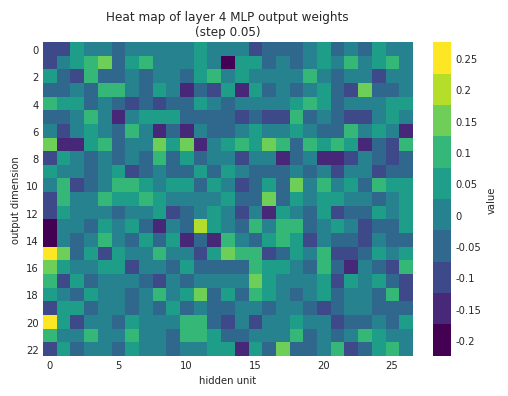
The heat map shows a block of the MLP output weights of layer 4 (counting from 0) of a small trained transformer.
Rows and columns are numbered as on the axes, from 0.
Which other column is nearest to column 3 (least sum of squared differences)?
7
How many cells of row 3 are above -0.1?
23
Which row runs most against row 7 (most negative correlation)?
19
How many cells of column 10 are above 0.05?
3
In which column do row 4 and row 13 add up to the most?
11
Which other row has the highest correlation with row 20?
21
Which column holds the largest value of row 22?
17
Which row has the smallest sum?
8
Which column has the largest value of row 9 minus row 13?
0
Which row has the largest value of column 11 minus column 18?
18
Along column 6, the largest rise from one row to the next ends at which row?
10
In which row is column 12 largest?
2
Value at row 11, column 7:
0.1
